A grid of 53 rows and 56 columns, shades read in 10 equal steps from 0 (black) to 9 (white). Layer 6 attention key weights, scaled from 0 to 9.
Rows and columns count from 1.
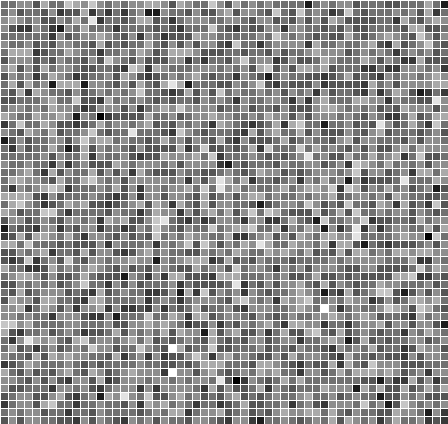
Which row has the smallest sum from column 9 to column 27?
2
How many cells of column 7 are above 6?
3
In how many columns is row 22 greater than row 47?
19
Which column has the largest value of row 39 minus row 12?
53
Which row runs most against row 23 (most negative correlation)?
37
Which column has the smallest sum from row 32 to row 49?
51
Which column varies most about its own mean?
41
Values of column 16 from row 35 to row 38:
1 3 5 4
